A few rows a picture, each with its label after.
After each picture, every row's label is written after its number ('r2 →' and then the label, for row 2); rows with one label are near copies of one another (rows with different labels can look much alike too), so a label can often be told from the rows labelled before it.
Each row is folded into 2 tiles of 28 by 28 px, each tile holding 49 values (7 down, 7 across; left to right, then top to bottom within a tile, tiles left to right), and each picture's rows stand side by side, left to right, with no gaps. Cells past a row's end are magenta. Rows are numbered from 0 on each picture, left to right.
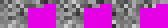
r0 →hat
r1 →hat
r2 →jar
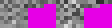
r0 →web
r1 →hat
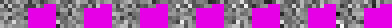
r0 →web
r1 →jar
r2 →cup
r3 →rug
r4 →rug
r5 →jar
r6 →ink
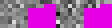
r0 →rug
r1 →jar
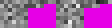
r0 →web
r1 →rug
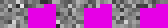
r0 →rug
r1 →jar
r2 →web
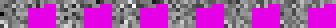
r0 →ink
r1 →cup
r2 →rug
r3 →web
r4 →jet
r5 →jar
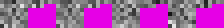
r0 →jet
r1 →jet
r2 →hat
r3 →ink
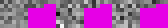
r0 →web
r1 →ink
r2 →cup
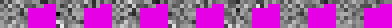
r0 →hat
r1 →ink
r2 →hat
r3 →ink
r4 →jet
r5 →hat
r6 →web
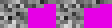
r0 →cup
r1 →cup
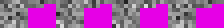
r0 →cup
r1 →ink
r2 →jet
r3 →cup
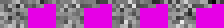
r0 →cup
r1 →rug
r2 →rug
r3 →hat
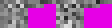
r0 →rug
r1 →cup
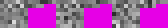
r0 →rug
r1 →cup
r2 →ink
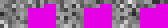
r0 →ink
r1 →cup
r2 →hat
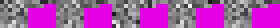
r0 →hat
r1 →rug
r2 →ink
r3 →rug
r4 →hat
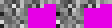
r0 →jar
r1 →jar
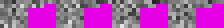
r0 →jet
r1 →rug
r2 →hat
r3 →cup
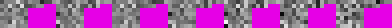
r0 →rug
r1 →jar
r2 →rug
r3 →ink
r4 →jar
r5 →ink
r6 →cup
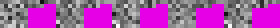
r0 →cup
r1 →jar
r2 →ink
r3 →web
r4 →ink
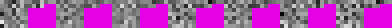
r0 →jar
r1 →web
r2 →rug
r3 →cup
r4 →web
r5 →ink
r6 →cup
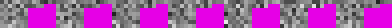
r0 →hat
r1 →cup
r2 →ink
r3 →ink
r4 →jar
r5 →jet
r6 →cup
